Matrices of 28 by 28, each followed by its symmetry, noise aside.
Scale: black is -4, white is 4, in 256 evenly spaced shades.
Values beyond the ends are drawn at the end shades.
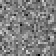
mirrored top to bottom.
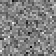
same after a half turn.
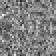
mirrored top to bottom.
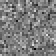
no symmetry.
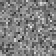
symmetric across the other diagonal.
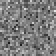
symmetric.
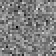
no symmetry.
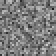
symmetric across the other diagonal.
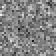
symmetric across the other diagonal.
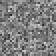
antisymmetric.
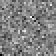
symmetric across the other diagonal.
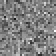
no symmetry.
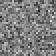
symmetric.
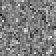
symmetric across the other diagonal.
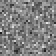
same after a half turn.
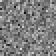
no symmetry.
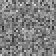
mirrored left to right.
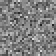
no symmetry.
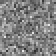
mirrored top to bottom.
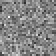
symmetric across the other diagonal.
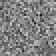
symmetric across the other diagonal.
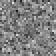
symmetric.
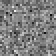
antisymmetric.
